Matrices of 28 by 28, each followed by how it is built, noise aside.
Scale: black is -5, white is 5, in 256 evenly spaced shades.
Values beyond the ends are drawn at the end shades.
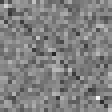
diagonal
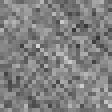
Toeplitz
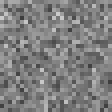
repeating columns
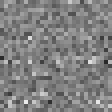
uneven rows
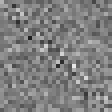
banded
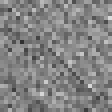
Toeplitz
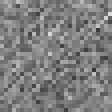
Hankel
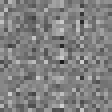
low rank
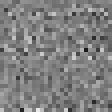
uneven rows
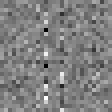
uneven columns
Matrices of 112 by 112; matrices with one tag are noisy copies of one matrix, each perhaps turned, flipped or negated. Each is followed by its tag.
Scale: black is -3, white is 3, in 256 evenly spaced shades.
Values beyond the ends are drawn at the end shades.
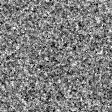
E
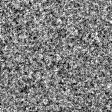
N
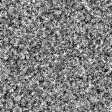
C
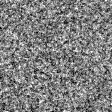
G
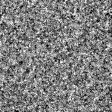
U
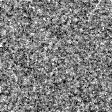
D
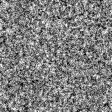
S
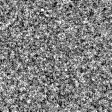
C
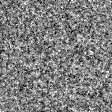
N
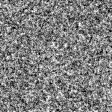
E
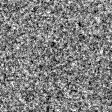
E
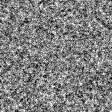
C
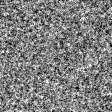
D
